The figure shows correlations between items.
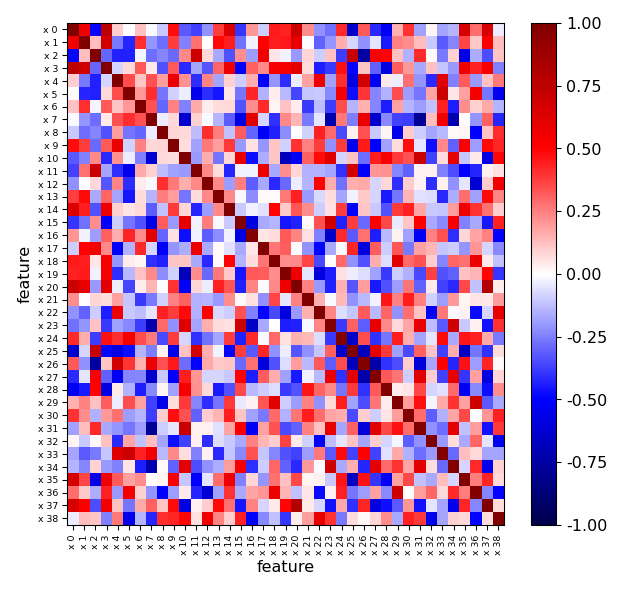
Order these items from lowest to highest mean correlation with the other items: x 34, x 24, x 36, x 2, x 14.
x 2, x 34, x 36, x 24, x 14
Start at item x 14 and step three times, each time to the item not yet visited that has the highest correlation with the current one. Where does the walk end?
x 1
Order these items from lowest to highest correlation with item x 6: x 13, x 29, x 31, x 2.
x 31, x 2, x 13, x 29
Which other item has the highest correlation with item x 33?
x 5
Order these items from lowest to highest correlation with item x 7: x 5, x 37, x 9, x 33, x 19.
x 9, x 19, x 37, x 5, x 33
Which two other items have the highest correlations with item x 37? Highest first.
x 20, x 0
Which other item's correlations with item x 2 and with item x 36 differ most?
x 11
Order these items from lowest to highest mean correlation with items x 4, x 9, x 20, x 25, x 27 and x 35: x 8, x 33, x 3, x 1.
x 33, x 8, x 3, x 1
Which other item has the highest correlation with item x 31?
x 10
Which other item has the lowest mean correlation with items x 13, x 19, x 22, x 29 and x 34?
x 7
